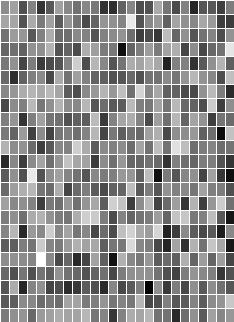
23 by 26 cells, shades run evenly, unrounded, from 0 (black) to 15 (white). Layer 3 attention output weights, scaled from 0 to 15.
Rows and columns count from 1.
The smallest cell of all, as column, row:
17, 21
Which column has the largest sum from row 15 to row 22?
5
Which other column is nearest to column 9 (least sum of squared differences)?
8
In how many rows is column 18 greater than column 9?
11
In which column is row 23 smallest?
20
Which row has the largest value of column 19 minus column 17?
3
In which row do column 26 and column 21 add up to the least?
18
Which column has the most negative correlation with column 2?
22
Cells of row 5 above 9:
7
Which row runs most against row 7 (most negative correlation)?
6
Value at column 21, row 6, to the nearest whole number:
9
